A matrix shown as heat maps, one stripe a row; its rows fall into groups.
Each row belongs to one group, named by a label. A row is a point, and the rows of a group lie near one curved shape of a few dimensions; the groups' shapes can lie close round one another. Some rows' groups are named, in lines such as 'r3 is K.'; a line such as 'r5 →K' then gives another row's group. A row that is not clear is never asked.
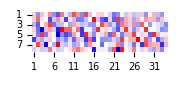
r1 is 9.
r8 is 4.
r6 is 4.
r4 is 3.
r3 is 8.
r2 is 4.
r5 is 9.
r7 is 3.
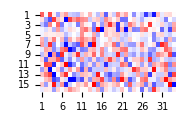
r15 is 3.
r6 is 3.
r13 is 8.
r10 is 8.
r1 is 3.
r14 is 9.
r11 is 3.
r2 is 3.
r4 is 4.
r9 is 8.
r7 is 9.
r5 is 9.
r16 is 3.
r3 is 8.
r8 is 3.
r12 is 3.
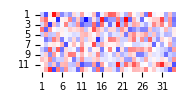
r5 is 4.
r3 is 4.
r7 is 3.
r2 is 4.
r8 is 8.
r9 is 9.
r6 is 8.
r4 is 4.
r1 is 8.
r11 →4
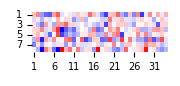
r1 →8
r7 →3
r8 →3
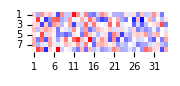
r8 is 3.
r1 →9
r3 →8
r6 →4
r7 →4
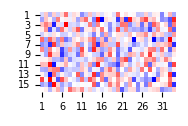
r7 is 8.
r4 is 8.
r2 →4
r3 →3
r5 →4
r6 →3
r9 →8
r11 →8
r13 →8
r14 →3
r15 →8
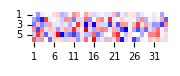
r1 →4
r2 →8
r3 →4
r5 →3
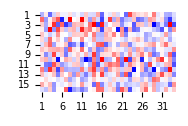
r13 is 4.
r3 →3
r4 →4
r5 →4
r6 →9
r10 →4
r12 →3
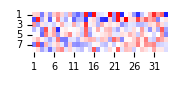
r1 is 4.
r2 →4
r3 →4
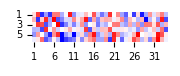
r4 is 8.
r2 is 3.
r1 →8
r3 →3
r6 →9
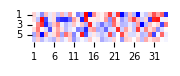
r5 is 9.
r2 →9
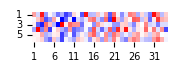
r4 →4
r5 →9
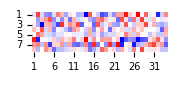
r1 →4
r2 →8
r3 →3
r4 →8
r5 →4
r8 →8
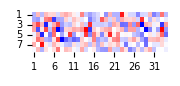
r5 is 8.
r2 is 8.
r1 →9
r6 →3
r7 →3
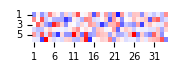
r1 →4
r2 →9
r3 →8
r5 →9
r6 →8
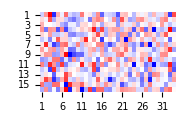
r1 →8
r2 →9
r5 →9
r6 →4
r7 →8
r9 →3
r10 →8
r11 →3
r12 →8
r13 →3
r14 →8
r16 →9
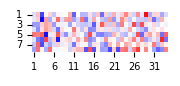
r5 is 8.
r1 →3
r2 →9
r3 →8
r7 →4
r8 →4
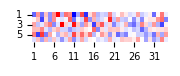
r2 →8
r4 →3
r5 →4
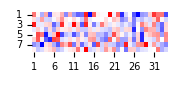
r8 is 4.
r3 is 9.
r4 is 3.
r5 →3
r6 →8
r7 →3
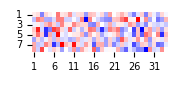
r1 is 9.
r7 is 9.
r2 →4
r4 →8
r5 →3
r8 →3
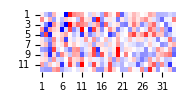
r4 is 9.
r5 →4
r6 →3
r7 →9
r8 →8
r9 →8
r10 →9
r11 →9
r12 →8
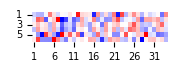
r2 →3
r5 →3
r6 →8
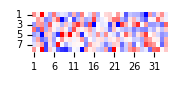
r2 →3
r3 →4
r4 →4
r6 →3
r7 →3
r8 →9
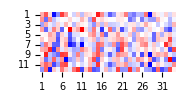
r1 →8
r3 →4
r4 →9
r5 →3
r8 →8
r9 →8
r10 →3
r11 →8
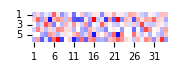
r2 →4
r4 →3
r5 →4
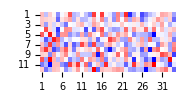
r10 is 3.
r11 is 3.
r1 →4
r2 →4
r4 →4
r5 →3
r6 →8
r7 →9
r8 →8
